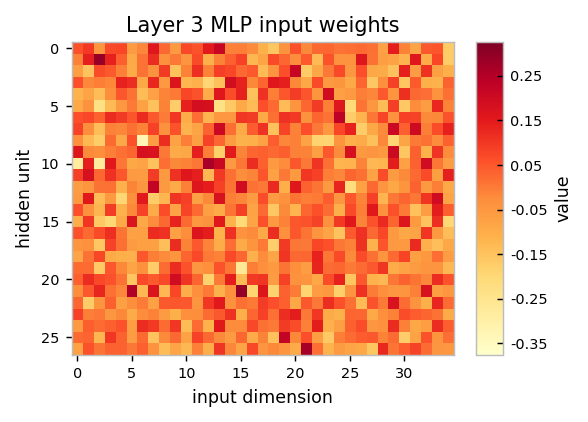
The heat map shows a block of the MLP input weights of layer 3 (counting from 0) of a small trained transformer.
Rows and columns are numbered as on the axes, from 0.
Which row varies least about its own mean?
18
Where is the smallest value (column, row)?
6, 8
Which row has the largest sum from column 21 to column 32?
15
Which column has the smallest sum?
2
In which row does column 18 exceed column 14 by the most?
5
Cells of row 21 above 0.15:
5
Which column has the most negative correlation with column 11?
9
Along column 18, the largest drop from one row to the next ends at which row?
17
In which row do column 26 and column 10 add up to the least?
7
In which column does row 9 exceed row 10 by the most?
0
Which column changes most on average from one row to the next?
13
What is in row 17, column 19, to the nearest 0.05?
0.1
